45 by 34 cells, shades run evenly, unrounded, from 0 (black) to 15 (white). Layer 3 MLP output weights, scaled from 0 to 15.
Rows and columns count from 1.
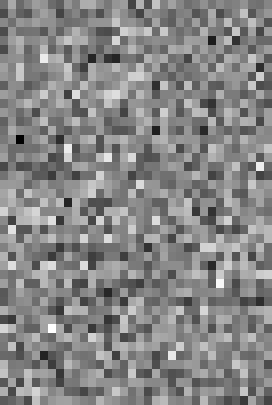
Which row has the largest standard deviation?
25
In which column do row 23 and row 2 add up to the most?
6
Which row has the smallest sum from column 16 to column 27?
32
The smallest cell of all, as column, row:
3, 16
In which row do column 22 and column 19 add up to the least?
42
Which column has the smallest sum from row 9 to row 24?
20
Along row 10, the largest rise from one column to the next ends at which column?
21
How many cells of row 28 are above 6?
28
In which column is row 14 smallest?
33
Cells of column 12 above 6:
37
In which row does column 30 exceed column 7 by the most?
41
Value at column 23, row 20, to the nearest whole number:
8
